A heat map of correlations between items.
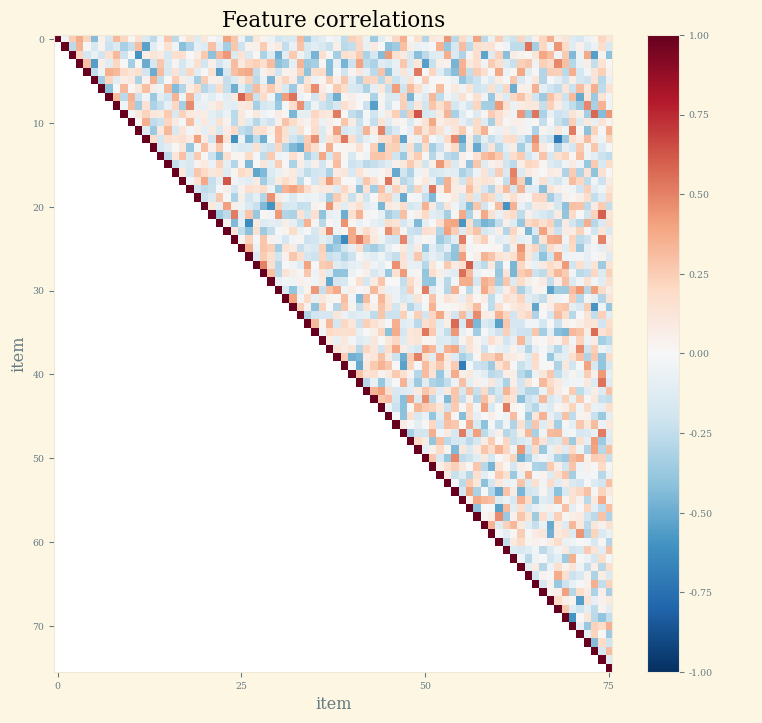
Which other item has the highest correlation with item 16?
62
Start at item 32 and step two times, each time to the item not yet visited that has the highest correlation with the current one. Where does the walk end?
25
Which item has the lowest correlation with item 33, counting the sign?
13
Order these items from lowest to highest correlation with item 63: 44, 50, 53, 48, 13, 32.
50, 13, 48, 44, 32, 53
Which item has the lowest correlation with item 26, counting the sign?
22
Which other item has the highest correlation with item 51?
18
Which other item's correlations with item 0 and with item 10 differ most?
3
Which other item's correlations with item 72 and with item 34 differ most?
8
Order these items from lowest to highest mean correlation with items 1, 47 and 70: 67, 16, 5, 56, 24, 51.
56, 5, 16, 67, 51, 24
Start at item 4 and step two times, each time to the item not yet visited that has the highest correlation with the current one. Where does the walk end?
9
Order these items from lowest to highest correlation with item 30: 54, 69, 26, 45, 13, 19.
69, 26, 45, 19, 13, 54
